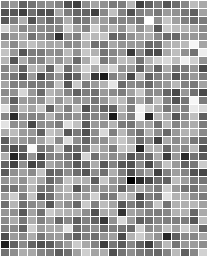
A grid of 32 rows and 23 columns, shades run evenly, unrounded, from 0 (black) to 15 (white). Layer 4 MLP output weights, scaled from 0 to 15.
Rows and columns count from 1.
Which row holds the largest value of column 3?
12
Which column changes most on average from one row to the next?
19
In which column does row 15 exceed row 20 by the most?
16
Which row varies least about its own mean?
24
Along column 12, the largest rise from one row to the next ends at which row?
11
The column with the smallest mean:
5
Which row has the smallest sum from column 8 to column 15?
10
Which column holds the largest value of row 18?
8
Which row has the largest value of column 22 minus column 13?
15
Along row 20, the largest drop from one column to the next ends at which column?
2
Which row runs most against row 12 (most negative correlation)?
7
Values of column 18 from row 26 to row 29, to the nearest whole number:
12 7 8 9
